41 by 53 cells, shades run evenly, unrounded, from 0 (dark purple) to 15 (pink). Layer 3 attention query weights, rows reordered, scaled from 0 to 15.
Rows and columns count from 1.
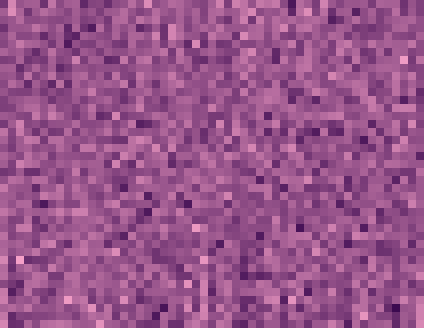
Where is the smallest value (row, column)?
39, 50
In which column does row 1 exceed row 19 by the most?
2
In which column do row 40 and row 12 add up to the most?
46
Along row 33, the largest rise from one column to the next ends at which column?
3
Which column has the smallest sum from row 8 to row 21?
53
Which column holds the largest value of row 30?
45
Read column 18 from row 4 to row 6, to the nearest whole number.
3 9 6
